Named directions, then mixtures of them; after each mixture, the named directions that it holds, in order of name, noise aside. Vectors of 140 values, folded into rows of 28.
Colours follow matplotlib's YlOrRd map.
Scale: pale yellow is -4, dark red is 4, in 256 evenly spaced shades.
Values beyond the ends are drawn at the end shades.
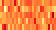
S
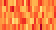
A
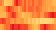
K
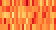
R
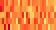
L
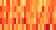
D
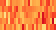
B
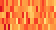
L.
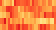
K, R.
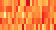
B, D, R.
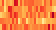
K, S.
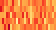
L.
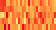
B, L.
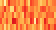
A, D, L.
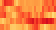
K.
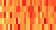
D, L.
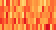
D.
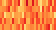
D, L, R.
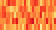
A, B, K.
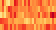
B, K, S.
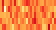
R, S.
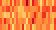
R.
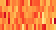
B.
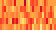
A.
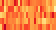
K, L, S.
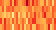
R, S.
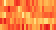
D, K, R.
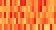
D.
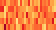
B, L, S.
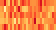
A, D, S.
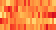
B, K.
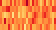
R.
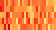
L.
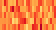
A.
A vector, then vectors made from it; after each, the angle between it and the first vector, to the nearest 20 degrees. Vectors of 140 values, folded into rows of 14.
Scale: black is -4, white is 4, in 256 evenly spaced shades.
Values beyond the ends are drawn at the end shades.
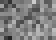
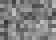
60 degrees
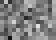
60 degrees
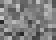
120 degrees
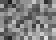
20 degrees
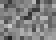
40 degrees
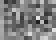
80 degrees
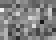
120 degrees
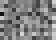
80 degrees
